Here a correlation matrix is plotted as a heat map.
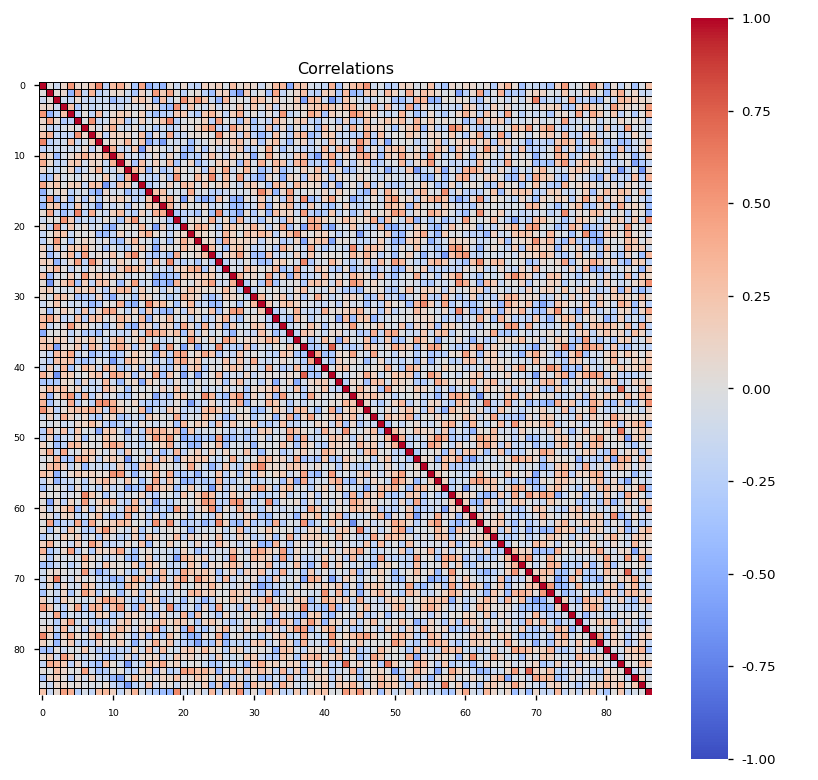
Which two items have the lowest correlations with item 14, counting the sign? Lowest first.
9, 42
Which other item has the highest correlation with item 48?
67
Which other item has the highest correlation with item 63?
45
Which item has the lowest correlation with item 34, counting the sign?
13
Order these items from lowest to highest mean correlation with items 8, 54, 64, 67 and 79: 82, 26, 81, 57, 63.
26, 82, 63, 81, 57
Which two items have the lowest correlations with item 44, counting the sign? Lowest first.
62, 16
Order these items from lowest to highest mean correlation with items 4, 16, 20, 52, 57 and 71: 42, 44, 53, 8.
53, 8, 44, 42
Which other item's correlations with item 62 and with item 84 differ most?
11
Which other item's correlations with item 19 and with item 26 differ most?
47
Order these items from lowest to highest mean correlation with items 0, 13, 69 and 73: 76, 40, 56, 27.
56, 76, 40, 27
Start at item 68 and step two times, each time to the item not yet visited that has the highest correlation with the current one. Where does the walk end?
72
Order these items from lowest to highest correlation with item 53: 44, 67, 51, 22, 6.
51, 44, 22, 6, 67
